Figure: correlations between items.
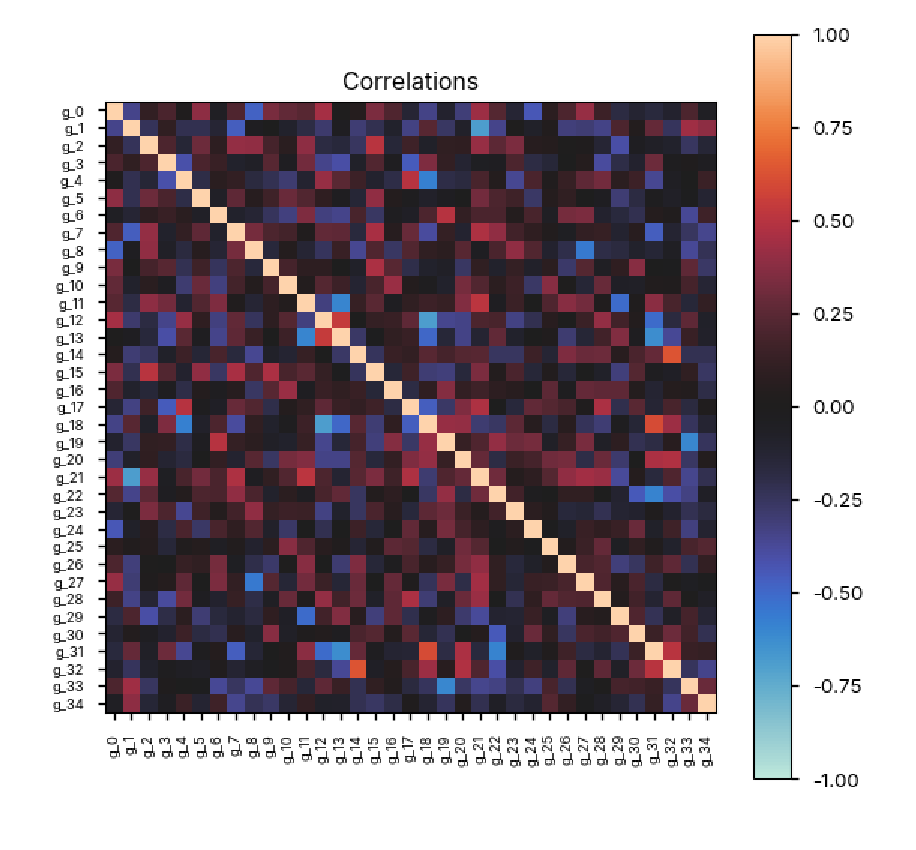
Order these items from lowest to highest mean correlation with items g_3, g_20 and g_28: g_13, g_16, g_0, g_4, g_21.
g_13, g_4, g_0, g_16, g_21
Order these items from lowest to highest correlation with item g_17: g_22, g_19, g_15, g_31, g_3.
g_3, g_19, g_31, g_22, g_15
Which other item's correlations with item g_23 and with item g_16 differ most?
g_8
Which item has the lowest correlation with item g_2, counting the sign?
g_29
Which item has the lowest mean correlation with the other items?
g_1
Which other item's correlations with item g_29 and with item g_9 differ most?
g_15
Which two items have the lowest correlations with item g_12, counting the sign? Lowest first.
g_18, g_31
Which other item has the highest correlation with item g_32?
g_14
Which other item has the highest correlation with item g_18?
g_31
